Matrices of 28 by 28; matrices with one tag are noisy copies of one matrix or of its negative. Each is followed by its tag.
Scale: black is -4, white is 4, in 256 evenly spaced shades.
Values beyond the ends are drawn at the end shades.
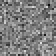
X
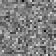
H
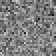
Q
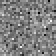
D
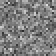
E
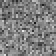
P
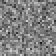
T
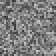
E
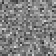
H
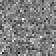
X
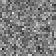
D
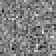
E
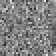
Q
